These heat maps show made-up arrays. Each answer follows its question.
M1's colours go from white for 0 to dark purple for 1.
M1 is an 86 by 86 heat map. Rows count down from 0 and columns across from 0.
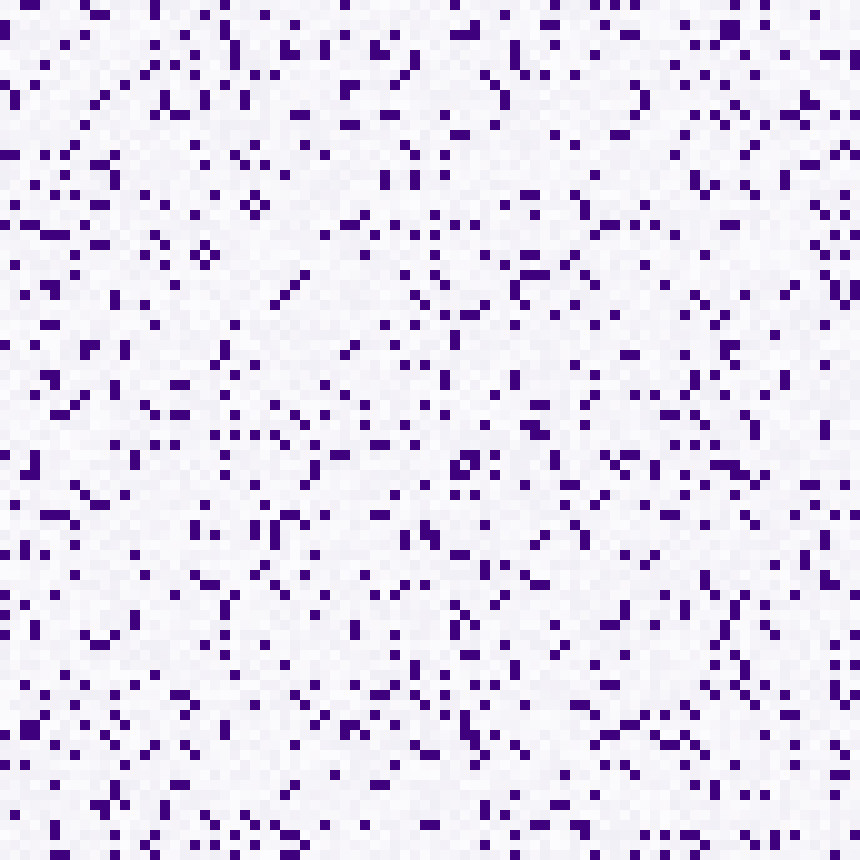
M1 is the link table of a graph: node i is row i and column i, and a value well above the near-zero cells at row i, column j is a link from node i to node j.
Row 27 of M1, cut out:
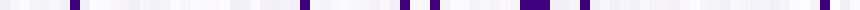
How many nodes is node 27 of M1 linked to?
9
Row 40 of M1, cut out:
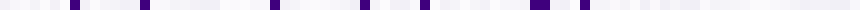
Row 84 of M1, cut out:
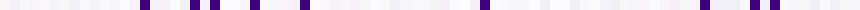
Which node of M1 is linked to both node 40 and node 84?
node 14
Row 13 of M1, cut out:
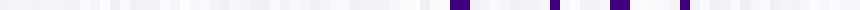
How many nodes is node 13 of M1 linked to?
6
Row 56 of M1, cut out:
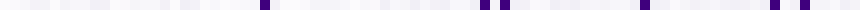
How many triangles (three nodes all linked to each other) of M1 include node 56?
4
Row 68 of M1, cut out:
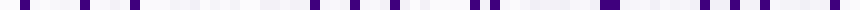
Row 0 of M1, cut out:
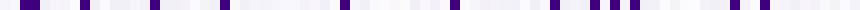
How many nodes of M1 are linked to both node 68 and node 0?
5
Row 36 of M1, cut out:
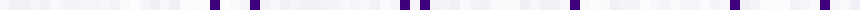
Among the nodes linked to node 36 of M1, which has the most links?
node 73
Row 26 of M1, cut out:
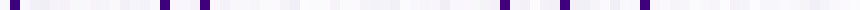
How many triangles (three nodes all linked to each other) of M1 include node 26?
8
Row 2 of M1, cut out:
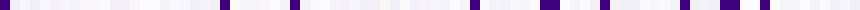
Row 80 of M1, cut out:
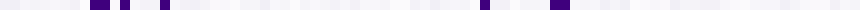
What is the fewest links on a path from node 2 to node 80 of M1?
2
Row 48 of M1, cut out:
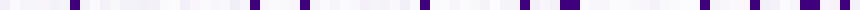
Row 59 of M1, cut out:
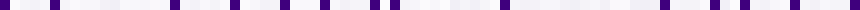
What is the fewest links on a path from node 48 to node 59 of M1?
3
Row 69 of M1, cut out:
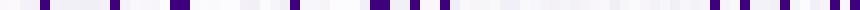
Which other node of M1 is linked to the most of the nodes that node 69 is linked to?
node 11
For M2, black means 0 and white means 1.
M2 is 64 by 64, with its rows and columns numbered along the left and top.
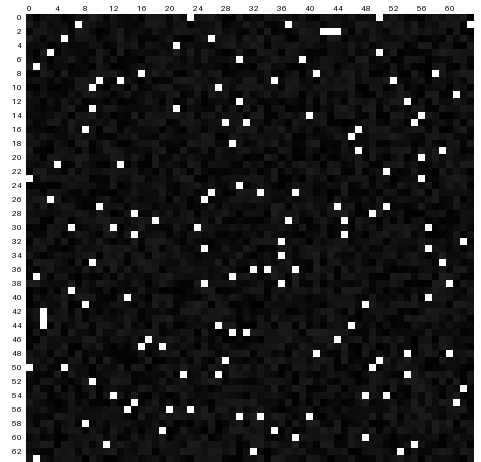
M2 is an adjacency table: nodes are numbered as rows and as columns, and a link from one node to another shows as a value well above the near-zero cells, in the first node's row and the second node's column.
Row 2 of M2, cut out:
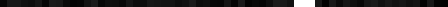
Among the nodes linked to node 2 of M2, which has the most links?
node 44
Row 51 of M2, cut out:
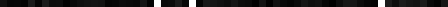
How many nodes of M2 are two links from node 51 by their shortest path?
4
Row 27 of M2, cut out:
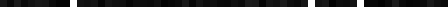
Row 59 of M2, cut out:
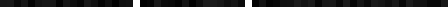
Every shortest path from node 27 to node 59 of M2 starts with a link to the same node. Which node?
node 10
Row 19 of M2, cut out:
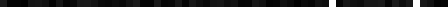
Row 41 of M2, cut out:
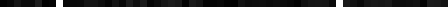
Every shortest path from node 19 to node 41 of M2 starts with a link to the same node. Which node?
node 47
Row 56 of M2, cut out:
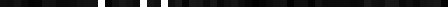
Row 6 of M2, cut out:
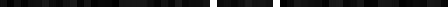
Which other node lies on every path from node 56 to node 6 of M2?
node 30
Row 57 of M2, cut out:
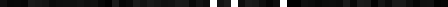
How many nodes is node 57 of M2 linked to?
3
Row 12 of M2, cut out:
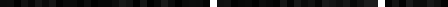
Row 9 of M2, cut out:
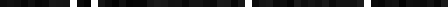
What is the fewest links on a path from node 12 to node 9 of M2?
5
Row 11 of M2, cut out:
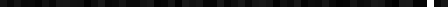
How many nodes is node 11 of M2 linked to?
1
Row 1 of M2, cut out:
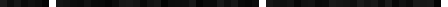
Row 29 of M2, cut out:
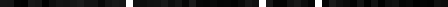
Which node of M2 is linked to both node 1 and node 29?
node 37
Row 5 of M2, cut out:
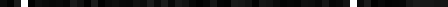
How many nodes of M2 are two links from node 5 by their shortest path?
3
